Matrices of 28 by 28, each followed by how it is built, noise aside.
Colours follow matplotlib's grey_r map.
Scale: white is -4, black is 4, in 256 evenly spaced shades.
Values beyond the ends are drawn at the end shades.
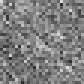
Toeplitz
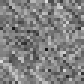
Toeplitz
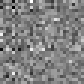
low rank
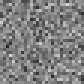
repeating rows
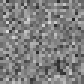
blocks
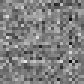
low rank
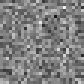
blocks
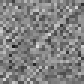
Hankel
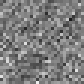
Hankel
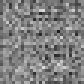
blocks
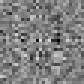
low rank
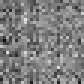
blocks
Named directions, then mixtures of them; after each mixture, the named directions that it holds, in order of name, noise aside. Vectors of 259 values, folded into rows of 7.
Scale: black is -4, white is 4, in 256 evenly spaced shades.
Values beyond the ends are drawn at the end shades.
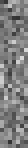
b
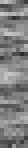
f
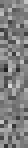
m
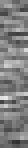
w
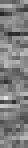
f, w.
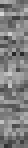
f, m.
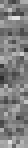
b, f.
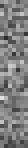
f, m, w.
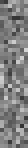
b.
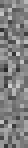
m.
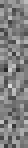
m.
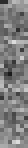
b, f, w.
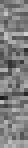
m, w.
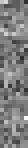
b, f, m.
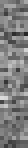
m, w.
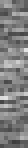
w.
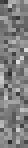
b.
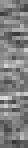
w.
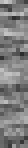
f.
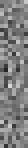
m.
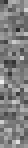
b, w.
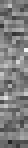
b, w.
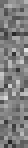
b, m, w.
